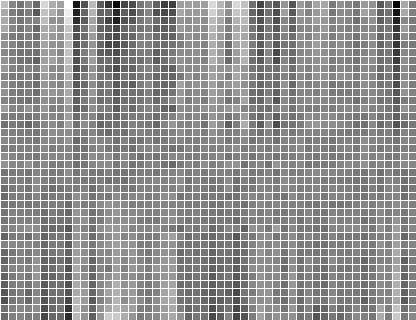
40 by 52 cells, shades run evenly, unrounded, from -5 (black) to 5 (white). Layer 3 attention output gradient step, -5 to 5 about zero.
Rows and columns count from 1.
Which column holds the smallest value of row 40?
9
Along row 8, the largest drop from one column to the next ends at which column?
10
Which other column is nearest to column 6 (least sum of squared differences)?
30
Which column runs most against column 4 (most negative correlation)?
34
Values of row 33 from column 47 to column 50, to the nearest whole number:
0 0 0 1
